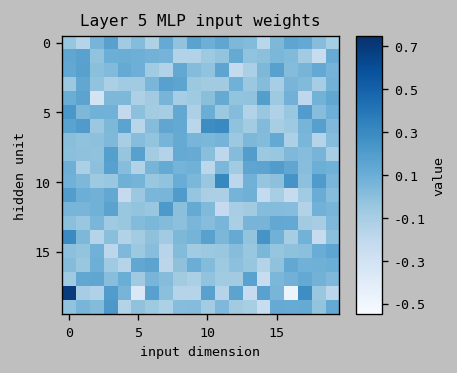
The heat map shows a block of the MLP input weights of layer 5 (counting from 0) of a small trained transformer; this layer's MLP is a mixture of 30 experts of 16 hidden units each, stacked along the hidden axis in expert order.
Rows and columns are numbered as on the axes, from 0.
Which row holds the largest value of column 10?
6
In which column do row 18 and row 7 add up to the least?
16
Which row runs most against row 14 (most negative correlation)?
17
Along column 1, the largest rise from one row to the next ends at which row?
1
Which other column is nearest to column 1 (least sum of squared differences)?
19
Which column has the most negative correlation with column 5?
0
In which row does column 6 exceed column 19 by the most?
18
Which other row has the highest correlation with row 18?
14
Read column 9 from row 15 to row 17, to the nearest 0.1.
-0.1 0.1 -0.1
